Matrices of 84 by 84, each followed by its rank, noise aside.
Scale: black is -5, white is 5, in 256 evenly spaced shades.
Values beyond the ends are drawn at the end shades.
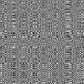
three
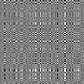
one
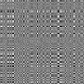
one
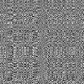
six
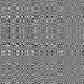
two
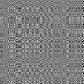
two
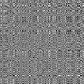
four
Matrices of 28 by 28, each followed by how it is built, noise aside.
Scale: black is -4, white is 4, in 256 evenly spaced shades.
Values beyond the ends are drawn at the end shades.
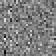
uneven columns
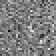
low rank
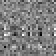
low rank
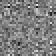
low rank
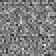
repeating columns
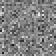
uneven columns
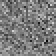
Toeplitz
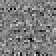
uneven rows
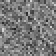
Toeplitz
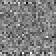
uneven rows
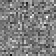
low rank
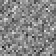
Hankel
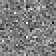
uneven rows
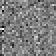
uneven columns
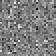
uneven columns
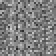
repeating rows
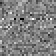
uneven rows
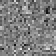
low rank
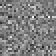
low rank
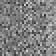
repeating rows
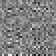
low rank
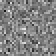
low rank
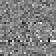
uneven rows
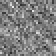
Toeplitz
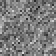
Hankel
